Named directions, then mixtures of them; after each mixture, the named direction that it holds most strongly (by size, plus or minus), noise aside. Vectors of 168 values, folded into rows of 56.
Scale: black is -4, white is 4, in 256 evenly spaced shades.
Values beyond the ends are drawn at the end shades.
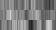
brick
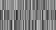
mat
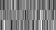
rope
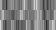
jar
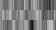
brick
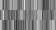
jar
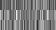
mat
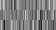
rope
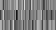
mat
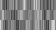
jar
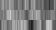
brick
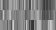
brick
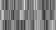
jar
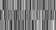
mat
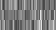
rope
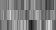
brick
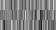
rope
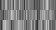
jar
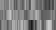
brick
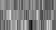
brick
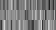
rope
